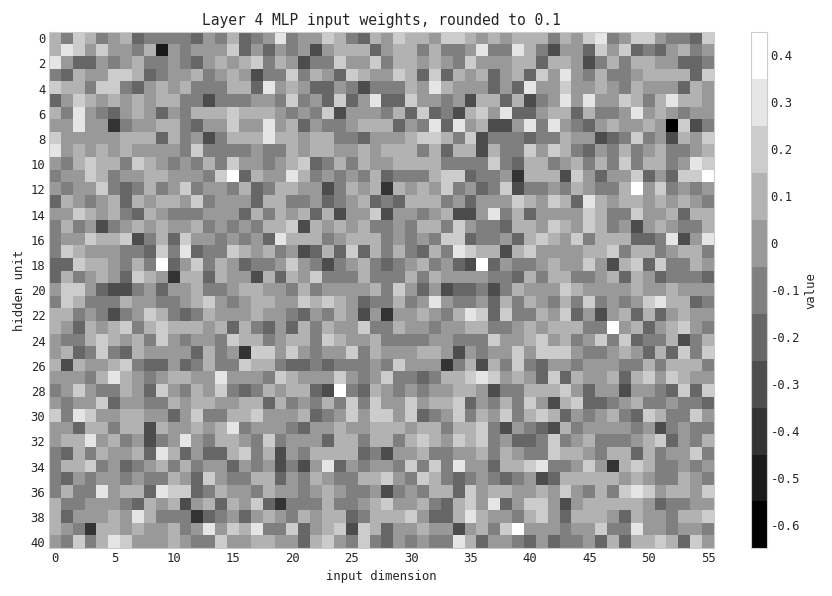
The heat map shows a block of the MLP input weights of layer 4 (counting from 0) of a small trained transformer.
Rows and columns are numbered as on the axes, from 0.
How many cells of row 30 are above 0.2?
1
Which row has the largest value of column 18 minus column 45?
7
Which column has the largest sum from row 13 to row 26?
43
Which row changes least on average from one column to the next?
20
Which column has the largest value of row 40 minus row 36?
34
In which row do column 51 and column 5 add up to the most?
40
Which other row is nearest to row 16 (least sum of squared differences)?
24
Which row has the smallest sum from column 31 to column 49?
26
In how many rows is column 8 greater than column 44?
12
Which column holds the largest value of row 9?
0
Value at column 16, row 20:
0.1
